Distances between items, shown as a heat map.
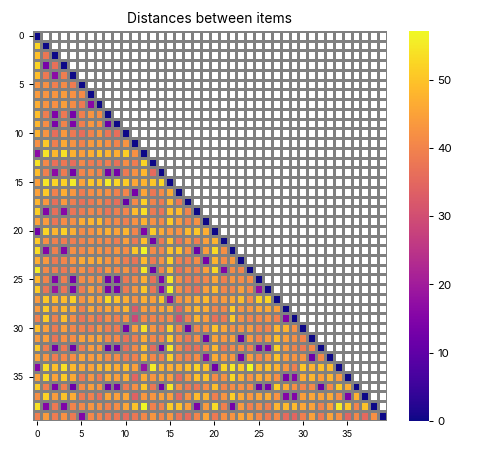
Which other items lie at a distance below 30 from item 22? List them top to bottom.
1, 3, 18, 38
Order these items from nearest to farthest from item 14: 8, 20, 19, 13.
8, 13, 19, 20
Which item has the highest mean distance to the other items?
15
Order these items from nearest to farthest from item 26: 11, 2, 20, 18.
2, 18, 11, 20
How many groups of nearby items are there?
11
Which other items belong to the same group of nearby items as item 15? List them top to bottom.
27
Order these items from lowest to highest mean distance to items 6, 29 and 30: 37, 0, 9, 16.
37, 16, 9, 0
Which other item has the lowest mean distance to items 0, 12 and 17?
20
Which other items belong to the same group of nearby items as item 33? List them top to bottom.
19, 23, 31
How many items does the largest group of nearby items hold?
9
